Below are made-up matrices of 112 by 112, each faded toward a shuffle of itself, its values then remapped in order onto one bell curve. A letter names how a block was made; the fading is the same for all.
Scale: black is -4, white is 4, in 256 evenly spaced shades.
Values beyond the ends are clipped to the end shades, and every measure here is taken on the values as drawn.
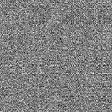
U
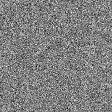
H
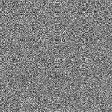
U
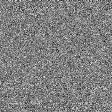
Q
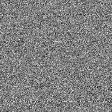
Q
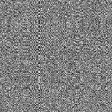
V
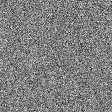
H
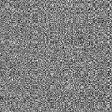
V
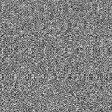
U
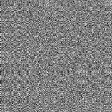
V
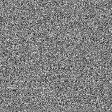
Q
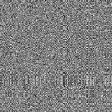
V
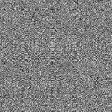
U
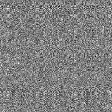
U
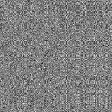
V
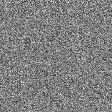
Q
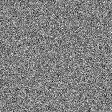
H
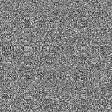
U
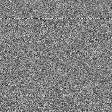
Q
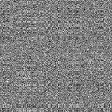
V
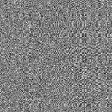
V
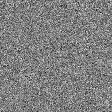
H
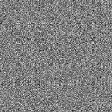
U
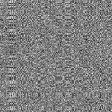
V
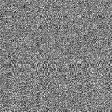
U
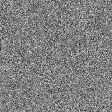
H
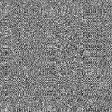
V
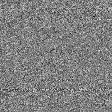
Q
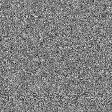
Q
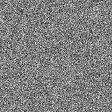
H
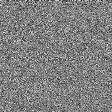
Q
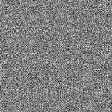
U
